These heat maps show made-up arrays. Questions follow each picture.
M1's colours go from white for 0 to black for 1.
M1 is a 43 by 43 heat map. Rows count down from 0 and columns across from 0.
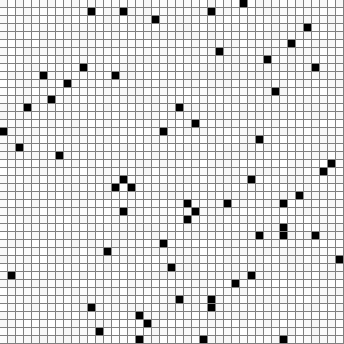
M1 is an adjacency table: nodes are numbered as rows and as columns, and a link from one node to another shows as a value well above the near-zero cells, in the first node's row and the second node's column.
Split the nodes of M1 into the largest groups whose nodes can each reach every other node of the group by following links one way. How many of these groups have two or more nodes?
5
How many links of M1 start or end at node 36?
1
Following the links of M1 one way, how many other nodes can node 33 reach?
6
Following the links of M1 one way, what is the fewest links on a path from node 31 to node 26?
4
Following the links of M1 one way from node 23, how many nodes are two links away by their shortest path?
2
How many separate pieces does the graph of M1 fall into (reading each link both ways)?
4
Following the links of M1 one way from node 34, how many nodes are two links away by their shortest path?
4
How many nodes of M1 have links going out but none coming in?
1
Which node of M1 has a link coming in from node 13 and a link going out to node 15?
node 22
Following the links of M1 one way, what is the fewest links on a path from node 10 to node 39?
2
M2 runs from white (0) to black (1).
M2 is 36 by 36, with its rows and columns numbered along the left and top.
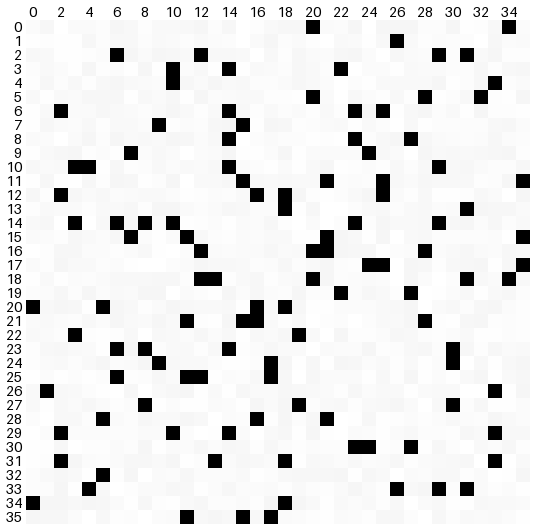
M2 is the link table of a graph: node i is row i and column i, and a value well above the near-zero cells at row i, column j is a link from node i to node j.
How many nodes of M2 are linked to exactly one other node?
2
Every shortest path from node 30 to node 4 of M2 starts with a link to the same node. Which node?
node 23
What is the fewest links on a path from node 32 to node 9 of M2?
6
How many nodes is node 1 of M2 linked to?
1
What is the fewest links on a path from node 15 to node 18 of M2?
4
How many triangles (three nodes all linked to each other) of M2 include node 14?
4
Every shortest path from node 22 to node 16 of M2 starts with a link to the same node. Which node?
node 3
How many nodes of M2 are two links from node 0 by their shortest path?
3
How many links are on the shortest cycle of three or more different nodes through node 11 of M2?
3
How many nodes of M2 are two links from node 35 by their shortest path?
4
